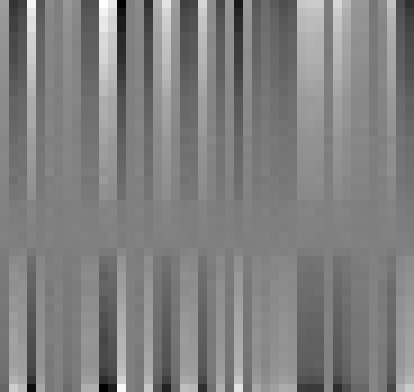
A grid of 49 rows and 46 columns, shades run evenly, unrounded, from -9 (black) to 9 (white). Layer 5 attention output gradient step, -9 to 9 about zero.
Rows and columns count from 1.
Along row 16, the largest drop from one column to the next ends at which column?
14
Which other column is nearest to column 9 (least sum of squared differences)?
43
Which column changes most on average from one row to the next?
12
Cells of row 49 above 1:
18
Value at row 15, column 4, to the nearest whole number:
3
